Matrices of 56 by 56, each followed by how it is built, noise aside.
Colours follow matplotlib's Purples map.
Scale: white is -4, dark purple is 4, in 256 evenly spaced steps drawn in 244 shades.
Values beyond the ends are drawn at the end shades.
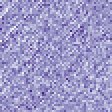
Hankel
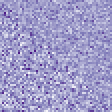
lower triangular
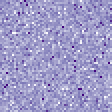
sparse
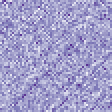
Hankel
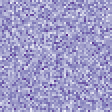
noise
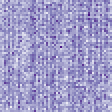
blocks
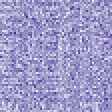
blocks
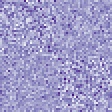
block diagonal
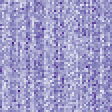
blocks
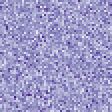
noise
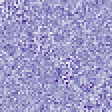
block diagonal
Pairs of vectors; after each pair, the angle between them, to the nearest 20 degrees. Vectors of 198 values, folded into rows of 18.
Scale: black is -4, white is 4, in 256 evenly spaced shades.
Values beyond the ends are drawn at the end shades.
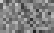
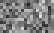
100 degrees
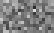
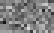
80 degrees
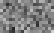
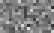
40 degrees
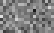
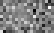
40 degrees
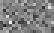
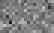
160 degrees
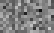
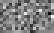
140 degrees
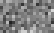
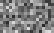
120 degrees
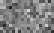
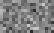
60 degrees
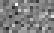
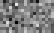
60 degrees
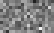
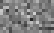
100 degrees
